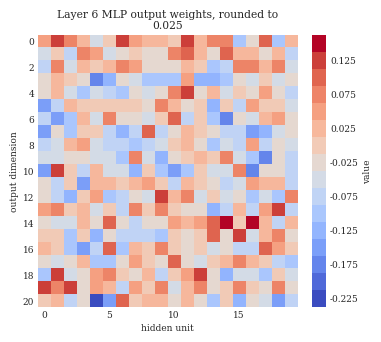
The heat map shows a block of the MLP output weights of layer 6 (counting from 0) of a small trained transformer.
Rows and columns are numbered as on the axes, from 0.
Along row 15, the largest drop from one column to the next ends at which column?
16
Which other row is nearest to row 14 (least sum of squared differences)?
1
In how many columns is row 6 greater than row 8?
11
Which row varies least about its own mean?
8
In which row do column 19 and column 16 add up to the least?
10
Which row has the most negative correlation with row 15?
5
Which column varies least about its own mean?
19
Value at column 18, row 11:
0.025
